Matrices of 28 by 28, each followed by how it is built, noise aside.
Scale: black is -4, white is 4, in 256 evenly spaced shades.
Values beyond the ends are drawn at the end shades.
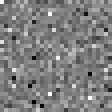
sparse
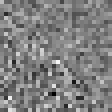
lower triangular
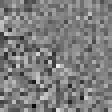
lower triangular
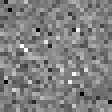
sparse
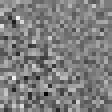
lower triangular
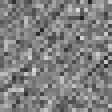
Hankel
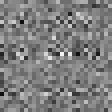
low rank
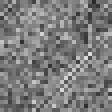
Hankel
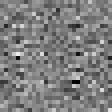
low rank
